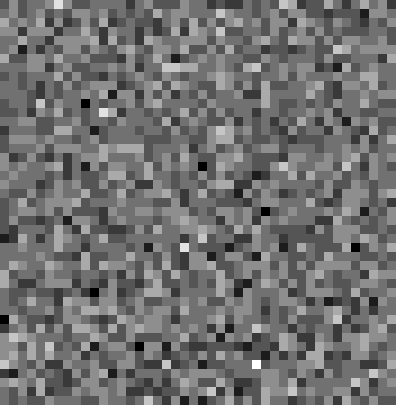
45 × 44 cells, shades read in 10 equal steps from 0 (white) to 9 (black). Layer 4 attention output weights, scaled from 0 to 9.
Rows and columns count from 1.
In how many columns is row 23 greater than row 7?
17
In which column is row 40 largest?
30
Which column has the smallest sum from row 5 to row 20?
25
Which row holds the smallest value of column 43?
37
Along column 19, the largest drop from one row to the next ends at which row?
41
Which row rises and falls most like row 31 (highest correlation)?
10
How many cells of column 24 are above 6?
3
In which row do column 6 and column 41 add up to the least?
39
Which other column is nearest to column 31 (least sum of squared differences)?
43
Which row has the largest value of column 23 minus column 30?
45
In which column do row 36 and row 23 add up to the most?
1
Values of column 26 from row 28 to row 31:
8 4 6 6
